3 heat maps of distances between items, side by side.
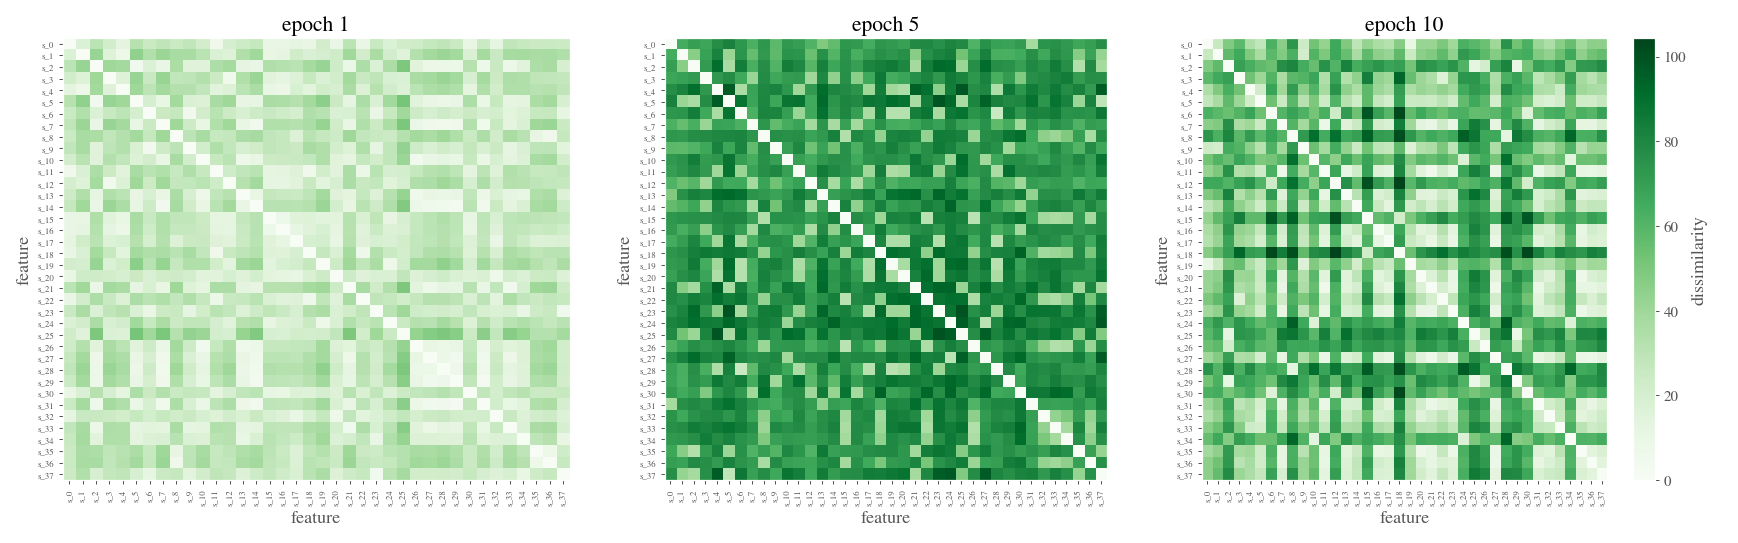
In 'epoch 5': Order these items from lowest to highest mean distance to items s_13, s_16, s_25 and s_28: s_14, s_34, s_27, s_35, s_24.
s_14, s_35, s_34, s_27, s_24
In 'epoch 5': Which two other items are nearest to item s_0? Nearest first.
s_31, s_13
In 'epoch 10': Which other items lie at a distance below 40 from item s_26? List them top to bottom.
s_2, s_25, s_29
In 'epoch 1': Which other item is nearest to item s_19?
s_24
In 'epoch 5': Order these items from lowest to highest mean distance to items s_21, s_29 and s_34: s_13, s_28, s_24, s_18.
s_18, s_28, s_13, s_24
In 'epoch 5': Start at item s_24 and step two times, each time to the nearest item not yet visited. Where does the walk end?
s_10
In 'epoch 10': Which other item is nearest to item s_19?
s_0
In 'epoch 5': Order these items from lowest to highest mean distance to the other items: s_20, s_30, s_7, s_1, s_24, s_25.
s_7, s_1, s_20, s_30, s_25, s_24
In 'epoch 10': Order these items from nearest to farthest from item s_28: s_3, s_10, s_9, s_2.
s_3, s_9, s_2, s_10
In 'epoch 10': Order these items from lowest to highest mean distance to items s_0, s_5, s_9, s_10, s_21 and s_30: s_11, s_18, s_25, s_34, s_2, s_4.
s_11, s_4, s_34, s_2, s_25, s_18
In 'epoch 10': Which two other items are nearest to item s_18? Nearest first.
s_15, s_0
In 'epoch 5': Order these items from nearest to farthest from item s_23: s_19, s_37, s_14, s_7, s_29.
s_19, s_7, s_14, s_29, s_37
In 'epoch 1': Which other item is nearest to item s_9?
s_6
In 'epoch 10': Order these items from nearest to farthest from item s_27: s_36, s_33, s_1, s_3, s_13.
s_36, s_13, s_33, s_3, s_1
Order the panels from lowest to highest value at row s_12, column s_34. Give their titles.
epoch 1, epoch 10, epoch 5
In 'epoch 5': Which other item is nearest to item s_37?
s_5
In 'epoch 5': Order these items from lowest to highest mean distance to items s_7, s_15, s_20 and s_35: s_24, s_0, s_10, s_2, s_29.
s_2, s_0, s_10, s_29, s_24
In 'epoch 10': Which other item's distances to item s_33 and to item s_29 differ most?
s_25
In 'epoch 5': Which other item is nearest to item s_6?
s_28
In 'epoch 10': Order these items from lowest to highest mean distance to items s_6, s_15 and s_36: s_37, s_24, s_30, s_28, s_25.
s_37, s_30, s_24, s_25, s_28
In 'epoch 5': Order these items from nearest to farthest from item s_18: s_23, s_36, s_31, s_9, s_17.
s_36, s_31, s_9, s_17, s_23
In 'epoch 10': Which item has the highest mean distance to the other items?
s_18
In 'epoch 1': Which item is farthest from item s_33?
s_25
